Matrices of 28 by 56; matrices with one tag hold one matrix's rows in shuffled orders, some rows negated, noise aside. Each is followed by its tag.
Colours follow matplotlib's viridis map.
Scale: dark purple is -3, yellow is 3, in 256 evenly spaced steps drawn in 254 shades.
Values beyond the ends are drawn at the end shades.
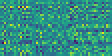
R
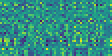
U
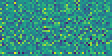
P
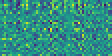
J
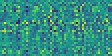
J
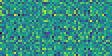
P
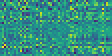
R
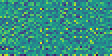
U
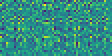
P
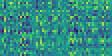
R
